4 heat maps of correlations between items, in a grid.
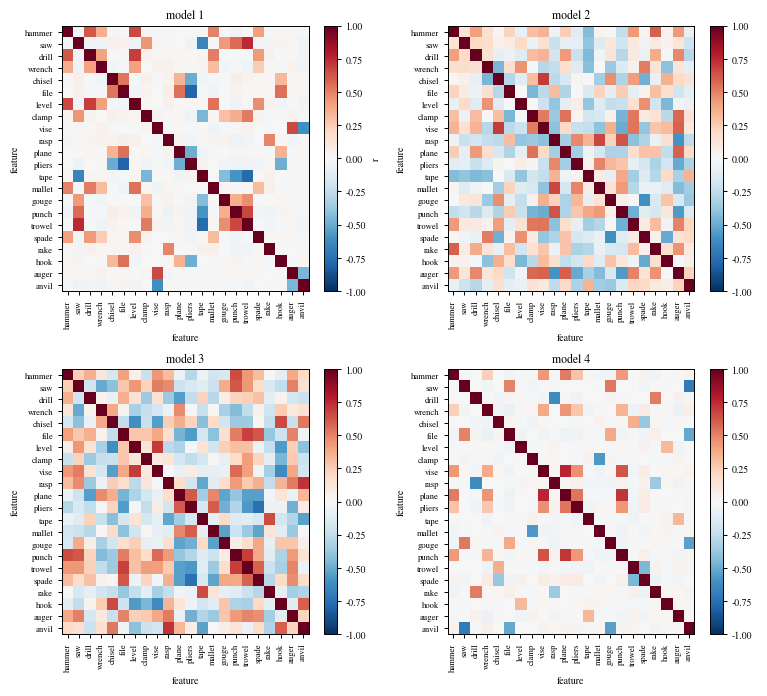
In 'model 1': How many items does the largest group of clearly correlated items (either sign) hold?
6
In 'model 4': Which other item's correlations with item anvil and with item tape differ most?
saw
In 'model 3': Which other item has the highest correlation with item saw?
punch
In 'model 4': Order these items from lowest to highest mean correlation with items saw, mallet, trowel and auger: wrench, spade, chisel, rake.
spade, wrench, rake, chisel
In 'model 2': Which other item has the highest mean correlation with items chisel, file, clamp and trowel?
vise
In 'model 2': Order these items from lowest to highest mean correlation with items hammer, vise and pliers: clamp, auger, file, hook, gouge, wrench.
wrench, file, hook, auger, gouge, clamp
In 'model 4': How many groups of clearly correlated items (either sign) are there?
7
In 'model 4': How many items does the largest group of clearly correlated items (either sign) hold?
6
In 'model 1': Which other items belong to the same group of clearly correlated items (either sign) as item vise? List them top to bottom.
auger, anvil
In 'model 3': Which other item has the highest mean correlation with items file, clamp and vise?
trowel
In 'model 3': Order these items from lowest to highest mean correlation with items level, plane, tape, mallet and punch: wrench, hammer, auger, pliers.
wrench, auger, hammer, pliers
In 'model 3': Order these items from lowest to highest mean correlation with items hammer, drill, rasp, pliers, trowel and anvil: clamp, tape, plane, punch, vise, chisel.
tape, clamp, plane, chisel, vise, punch
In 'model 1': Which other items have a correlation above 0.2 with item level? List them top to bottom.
hammer, drill, wrench, mallet, spade
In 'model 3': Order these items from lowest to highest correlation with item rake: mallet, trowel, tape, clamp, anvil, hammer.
anvil, trowel, clamp, hammer, mallet, tape
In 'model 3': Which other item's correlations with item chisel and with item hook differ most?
gouge
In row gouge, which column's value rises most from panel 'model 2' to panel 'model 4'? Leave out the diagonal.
spade
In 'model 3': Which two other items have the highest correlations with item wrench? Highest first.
plane, chisel
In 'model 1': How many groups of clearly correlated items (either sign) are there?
5
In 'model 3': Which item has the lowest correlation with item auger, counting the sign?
pliers
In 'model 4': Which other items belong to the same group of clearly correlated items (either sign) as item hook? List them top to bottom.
level
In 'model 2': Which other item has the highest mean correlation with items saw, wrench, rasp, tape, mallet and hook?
punch
